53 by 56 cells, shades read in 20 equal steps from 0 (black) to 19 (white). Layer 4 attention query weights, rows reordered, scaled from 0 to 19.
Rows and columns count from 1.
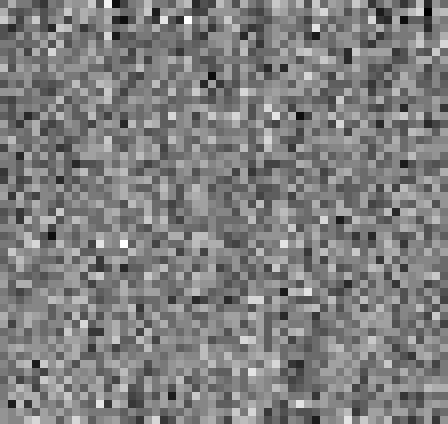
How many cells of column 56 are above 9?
23
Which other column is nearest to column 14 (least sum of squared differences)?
28
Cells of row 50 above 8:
38
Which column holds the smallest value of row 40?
36
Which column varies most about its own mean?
16
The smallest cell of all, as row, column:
2, 54
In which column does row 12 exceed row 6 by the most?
25
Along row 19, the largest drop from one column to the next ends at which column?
21
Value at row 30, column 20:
8
